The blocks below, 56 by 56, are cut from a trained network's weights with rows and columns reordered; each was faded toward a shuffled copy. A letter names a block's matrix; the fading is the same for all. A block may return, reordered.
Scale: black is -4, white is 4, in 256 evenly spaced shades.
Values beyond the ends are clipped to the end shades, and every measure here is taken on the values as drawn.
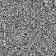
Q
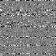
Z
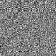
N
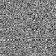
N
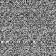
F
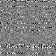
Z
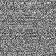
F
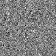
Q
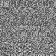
F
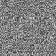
F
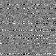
Z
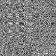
N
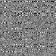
Z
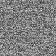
F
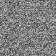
F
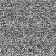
F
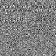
N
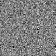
Q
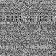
F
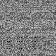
F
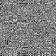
N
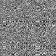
N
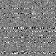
Z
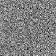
Q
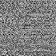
F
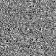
Q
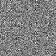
Q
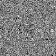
Q
